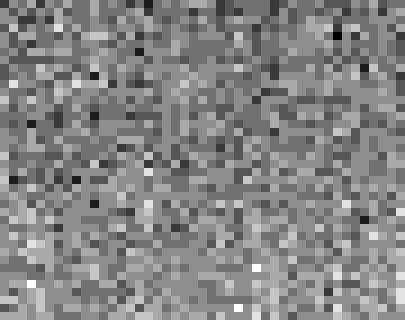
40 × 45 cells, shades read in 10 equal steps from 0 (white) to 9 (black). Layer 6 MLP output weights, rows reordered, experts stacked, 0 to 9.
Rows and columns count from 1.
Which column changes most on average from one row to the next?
4
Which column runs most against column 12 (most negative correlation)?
16
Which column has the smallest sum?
42
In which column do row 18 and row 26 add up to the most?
11
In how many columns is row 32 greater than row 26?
13
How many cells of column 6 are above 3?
32
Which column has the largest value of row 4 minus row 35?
38
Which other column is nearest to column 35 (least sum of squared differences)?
34
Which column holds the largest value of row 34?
5
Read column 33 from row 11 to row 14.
3 3 5 5
